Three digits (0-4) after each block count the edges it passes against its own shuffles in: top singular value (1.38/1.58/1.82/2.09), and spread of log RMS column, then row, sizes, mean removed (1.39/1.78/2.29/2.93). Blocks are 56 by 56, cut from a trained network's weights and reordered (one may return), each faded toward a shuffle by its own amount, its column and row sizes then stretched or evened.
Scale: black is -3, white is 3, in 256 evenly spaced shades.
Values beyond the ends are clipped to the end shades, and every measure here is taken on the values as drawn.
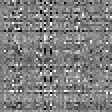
3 4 2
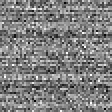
3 0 0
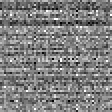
4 2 2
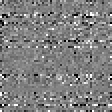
2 2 4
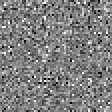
0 2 2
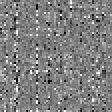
2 4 1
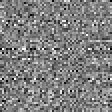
3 0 3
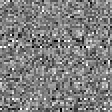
3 0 2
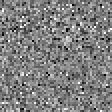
0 1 2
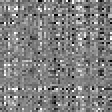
3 3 4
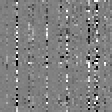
2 4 1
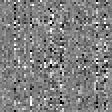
2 4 1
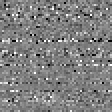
1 0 4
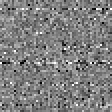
0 0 3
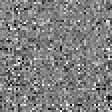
1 3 3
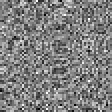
4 1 0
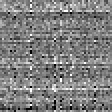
4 3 2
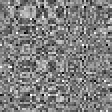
4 2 1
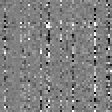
2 4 1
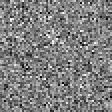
0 1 1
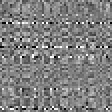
4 2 3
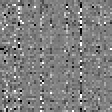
1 4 1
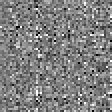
2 3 1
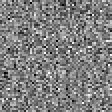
3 0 0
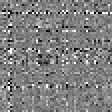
3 3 4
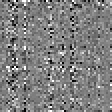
2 4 2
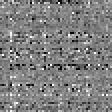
1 2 4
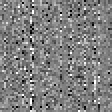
0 4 0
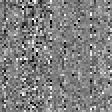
0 4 0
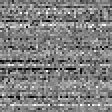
4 0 4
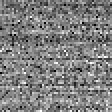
2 0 0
